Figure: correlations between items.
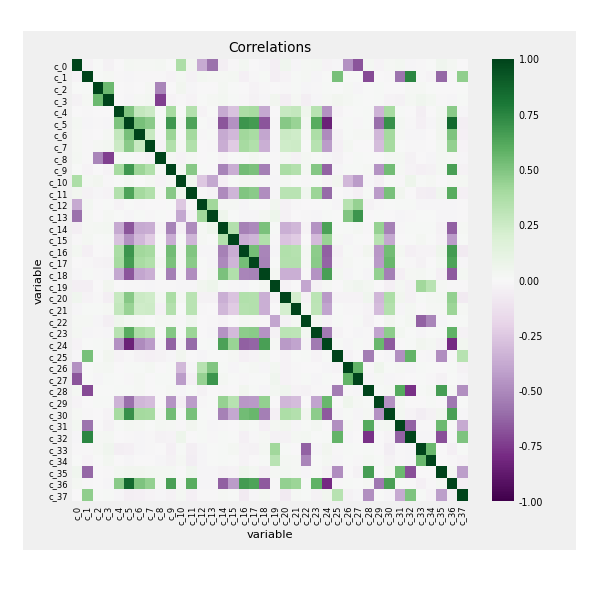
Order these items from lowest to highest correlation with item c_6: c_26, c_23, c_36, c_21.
c_26, c_21, c_23, c_36
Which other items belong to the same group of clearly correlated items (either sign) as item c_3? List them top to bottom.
c_2, c_8
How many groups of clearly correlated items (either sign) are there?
5
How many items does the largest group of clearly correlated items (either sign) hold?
18
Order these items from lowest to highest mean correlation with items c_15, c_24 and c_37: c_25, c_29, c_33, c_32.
c_33, c_25, c_32, c_29
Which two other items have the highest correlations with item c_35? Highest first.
c_28, c_31
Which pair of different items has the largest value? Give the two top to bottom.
c_5, c_36
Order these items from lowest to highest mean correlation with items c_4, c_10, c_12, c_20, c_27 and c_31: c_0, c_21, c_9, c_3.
c_0, c_3, c_21, c_9
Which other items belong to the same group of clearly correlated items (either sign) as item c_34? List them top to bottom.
c_19, c_22, c_33
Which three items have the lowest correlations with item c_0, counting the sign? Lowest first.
c_27, c_13, c_26
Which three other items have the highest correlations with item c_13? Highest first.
c_27, c_26, c_12
